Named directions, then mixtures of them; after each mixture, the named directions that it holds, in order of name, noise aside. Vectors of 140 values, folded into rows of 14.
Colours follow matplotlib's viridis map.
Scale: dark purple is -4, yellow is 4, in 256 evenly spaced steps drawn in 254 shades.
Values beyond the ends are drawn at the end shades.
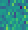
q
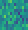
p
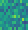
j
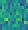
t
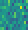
q.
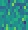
j, q.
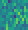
p, q.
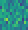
t.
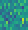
p, t.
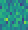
t.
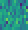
q, t.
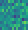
j.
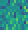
q.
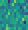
j, q.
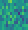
p.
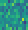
j, q.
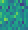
j, t.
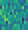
p, t.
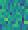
t.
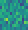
t.
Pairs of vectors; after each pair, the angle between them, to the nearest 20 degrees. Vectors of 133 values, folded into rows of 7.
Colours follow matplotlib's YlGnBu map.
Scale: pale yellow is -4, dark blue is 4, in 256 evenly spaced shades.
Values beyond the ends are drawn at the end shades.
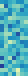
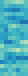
120 degrees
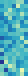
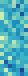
140 degrees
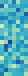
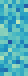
40 degrees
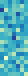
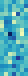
80 degrees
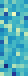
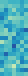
100 degrees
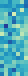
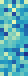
120 degrees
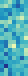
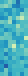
20 degrees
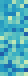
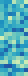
20 degrees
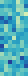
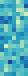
20 degrees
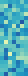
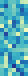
100 degrees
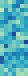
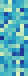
60 degrees
